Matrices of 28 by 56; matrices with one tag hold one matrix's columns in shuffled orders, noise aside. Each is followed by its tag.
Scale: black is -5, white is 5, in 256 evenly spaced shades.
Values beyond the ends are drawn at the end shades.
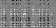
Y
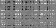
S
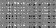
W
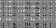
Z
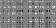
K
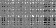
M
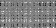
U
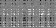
Y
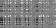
M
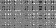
S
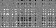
Y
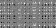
W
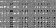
K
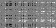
U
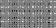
K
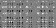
K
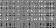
Z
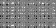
W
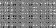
W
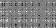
U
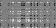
U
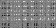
Z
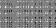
K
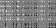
Z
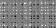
W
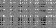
M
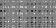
K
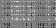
Z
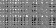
M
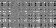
U
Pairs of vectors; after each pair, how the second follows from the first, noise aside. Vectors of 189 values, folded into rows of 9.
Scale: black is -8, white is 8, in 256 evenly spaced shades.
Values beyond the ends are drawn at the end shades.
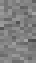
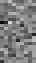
reversed, scaled up.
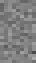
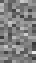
negated, scaled up.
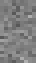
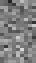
reversed, negated, scaled up.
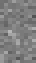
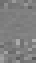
partly zeroed.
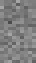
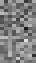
reversed, negated, scaled up.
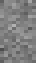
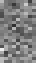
negated, scaled up.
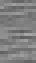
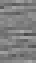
negated.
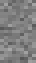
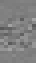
partly zeroed.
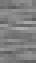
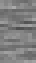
negated.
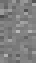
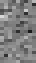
negated, scaled up.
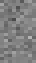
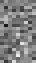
reversed, negated, scaled up.
